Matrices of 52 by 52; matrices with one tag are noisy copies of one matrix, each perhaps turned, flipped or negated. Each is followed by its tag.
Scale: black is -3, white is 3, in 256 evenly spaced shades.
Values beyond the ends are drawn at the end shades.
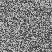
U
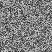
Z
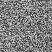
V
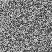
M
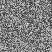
M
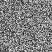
M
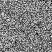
V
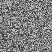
U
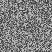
U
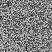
U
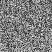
M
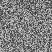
M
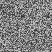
V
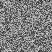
Z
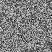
Z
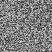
V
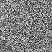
U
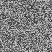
V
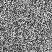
U
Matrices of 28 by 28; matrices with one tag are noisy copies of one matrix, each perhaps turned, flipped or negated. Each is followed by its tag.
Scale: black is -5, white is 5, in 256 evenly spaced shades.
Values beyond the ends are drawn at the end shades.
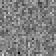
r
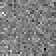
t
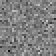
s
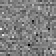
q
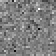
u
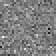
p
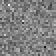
s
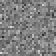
r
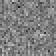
r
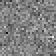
p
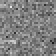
t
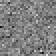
q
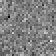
u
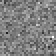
p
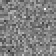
s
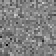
t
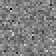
s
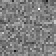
u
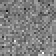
t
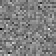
q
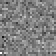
r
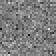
q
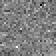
u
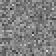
s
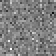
t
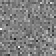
q
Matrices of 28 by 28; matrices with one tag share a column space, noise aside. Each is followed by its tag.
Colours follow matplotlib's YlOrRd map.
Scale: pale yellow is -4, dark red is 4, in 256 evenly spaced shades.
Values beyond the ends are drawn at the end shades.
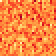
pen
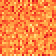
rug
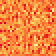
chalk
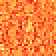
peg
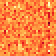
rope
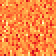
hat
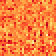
peg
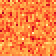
pen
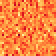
rug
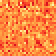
rope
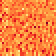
hat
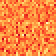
hat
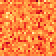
pen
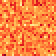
rug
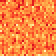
rug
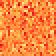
rope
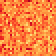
peg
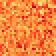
rope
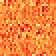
rug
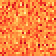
rope
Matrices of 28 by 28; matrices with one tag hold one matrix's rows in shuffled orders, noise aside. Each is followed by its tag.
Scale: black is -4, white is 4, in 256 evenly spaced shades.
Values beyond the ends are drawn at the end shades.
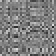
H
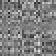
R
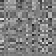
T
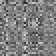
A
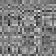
R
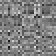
R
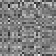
R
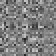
A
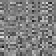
T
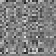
A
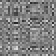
H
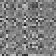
A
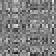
H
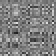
H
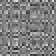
H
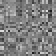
T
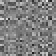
T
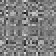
A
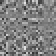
A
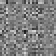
A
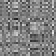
H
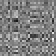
H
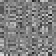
T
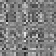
A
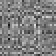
R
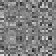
T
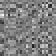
T
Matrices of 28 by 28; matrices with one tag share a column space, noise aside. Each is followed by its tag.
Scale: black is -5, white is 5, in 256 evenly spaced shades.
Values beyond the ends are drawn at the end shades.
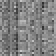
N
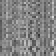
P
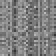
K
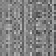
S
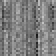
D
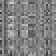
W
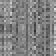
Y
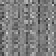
S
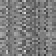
K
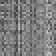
S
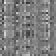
W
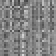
D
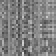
P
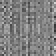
Y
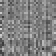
P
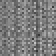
K
